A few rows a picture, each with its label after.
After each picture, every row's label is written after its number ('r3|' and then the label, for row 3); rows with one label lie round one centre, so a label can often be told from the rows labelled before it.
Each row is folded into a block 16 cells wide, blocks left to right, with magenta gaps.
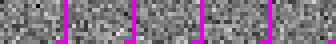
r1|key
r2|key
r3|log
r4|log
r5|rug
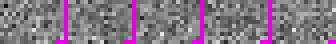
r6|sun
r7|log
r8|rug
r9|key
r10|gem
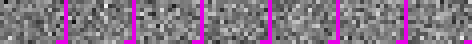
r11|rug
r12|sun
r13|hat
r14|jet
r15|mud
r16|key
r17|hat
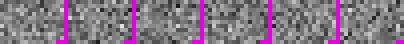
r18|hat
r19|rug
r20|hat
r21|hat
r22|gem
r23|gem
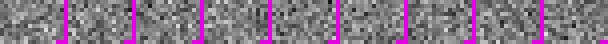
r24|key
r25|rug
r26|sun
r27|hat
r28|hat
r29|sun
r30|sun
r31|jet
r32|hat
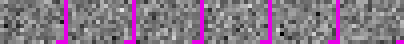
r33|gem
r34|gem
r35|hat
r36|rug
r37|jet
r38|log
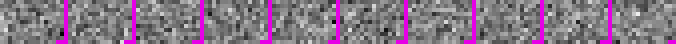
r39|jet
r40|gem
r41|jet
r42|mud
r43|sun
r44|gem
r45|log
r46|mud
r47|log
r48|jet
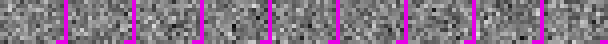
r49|rug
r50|sun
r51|rug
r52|rug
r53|rug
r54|gem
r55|gem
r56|hat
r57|key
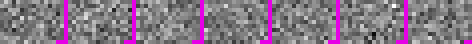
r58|key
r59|rug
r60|hat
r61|gem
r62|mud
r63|gem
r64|log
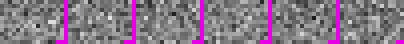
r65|sun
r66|hat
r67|sun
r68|hat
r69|hat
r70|sun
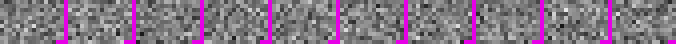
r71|log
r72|jet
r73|key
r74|log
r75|gem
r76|jet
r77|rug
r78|sun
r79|gem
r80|sun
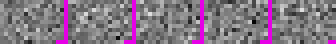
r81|rug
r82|rug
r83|hat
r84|log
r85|rug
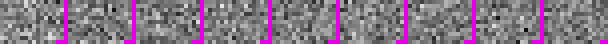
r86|hat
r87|key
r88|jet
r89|key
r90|log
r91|mud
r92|gem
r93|rug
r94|rug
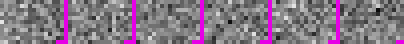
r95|jet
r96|rug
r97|hat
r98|hat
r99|gem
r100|sun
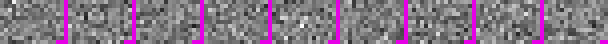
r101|log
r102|hat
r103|gem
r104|log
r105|sun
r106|jet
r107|key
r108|log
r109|key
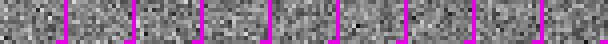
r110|gem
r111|key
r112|jet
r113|jet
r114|sun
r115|gem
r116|rug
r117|gem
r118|rug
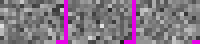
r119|hat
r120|log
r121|sun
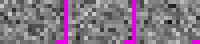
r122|rug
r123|jet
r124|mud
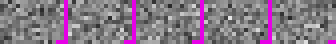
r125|sun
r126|hat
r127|log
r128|jet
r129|hat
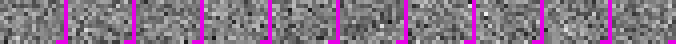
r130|hat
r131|jet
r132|sun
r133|jet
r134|gem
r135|key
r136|gem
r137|jet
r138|jet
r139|rug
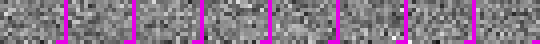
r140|hat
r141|key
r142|gem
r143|sun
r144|jet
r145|hat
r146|mud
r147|jet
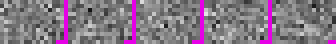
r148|jet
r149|log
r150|rug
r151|jet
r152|hat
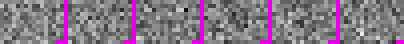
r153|rug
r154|rug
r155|key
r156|log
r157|jet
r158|sun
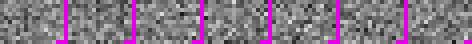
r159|key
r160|hat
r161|jet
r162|rug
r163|hat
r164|key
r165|gem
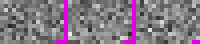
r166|key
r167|hat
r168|mud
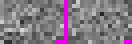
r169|jet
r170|jet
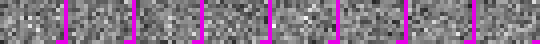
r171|sun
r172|mud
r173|sun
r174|hat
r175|mud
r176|jet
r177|rug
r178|hat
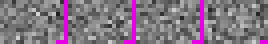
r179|key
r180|log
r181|log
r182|jet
